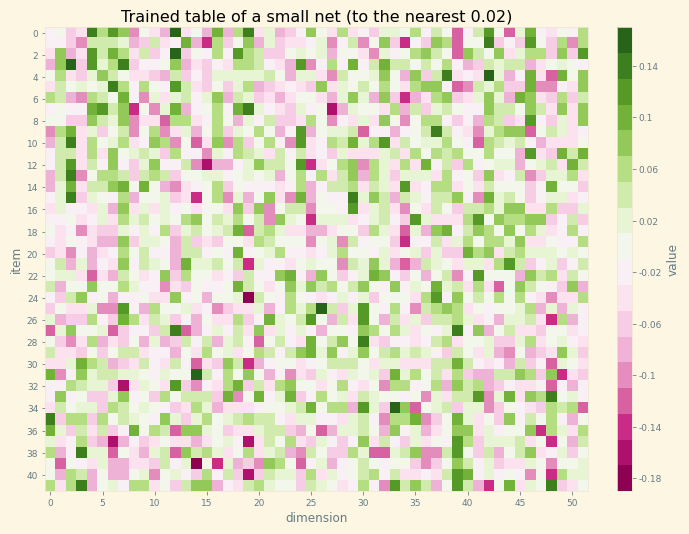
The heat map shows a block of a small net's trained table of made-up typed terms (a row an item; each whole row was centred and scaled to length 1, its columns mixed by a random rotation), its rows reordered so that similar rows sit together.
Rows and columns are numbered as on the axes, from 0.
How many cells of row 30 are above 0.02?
15
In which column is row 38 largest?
3
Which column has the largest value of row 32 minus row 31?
23
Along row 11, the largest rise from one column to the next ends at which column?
46
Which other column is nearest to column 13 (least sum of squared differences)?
10
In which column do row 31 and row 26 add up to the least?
1
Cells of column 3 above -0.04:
21
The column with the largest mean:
7
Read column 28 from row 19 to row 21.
-0.1 0.06 -0.1
